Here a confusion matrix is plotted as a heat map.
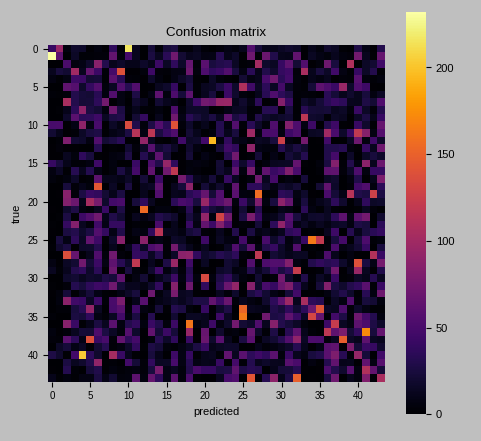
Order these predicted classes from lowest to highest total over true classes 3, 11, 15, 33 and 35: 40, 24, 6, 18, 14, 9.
14, 24, 18, 6, 40, 9
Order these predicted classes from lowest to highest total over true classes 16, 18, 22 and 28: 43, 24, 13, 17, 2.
17, 2, 13, 24, 43
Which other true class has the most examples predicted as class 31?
33
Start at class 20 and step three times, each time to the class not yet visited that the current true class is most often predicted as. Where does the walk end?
34
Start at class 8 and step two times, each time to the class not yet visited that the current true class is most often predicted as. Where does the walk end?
29
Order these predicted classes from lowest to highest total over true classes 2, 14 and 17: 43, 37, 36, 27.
37, 36, 43, 27
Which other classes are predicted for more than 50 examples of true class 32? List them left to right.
13, 16, 43
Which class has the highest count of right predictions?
38
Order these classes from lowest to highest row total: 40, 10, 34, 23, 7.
23, 34, 7, 10, 40
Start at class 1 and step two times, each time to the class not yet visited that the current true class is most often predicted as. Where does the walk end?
10
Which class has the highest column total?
6
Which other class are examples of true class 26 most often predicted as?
16
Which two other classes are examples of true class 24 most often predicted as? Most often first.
14, 6
